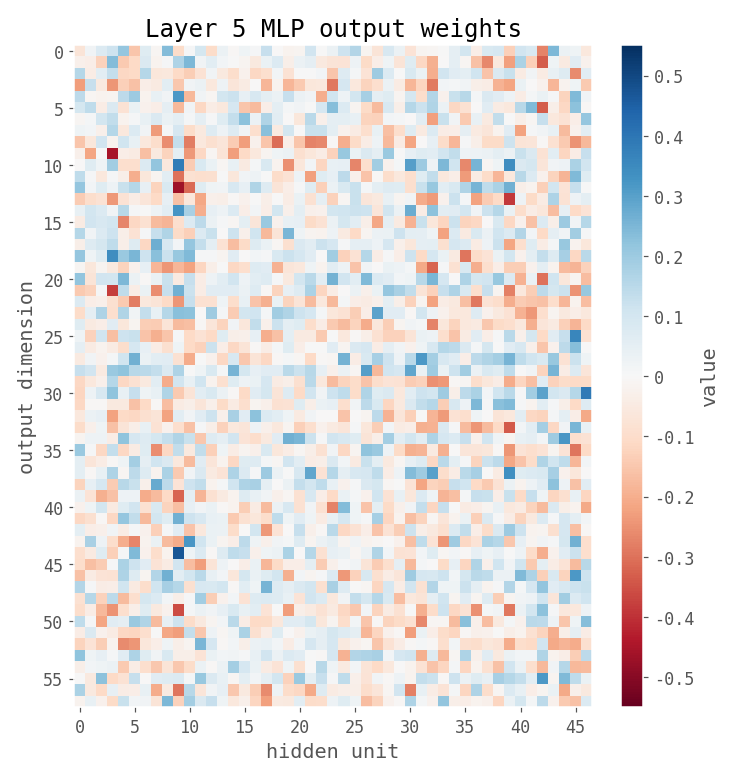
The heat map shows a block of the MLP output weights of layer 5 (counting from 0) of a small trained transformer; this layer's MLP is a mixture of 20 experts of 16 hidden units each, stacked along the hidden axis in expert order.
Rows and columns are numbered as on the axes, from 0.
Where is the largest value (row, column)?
44, 9
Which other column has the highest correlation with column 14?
21
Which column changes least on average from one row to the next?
13
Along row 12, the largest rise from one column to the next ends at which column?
11
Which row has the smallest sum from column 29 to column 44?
22
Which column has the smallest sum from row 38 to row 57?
3
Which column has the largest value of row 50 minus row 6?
35
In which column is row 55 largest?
42
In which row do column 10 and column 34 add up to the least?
8
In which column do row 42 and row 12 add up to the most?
39
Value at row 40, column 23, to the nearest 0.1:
-0.3
